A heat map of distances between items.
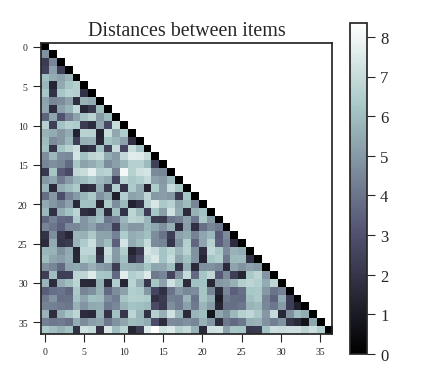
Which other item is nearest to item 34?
21
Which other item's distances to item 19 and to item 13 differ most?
9
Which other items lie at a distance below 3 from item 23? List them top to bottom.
9, 17, 19, 28
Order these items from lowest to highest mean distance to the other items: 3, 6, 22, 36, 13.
22, 3, 6, 13, 36
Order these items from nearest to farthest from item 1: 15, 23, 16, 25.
23, 15, 25, 16
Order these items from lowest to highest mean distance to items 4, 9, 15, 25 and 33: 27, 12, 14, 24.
24, 14, 27, 12
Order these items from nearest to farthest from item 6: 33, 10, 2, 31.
10, 31, 33, 2
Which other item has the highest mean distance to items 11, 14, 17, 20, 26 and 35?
13
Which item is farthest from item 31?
36
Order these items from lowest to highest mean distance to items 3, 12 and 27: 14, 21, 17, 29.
29, 17, 21, 14
